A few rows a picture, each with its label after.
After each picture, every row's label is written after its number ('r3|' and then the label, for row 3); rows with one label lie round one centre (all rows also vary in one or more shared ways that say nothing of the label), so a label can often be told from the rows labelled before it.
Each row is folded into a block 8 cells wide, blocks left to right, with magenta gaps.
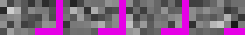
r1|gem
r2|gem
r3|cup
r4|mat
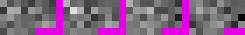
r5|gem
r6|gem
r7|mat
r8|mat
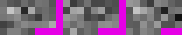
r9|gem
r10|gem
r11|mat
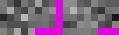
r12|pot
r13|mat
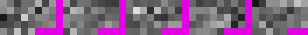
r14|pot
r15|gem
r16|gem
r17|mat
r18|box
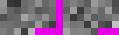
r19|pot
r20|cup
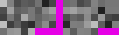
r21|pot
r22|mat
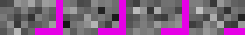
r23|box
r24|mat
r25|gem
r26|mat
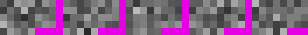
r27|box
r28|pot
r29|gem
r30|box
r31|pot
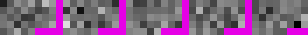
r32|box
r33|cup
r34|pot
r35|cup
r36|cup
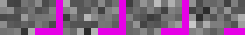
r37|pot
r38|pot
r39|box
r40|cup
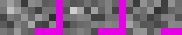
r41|mat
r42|gem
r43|box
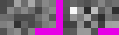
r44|box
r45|gem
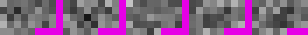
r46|cup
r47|box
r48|pot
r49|box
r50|box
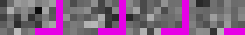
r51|box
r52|mat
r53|pot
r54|pot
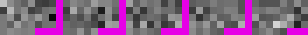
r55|mat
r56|box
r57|cup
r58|cup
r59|mat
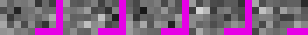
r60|cup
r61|mat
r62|cup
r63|gem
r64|gem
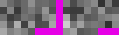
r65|cup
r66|cup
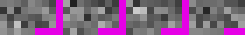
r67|cup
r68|gem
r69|gem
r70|cup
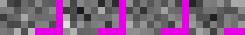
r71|pot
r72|cup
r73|cup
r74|box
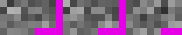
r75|gem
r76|gem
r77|box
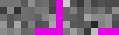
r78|cup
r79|pot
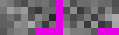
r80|mat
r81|cup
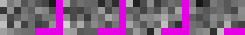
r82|cup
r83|cup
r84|pot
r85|pot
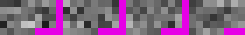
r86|mat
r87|cup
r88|cup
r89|box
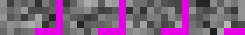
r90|mat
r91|box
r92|cup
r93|pot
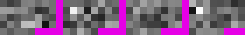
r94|mat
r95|gem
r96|box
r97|gem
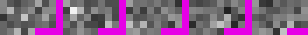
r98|pot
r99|gem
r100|cup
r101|mat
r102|pot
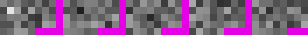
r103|gem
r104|cup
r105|box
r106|gem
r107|cup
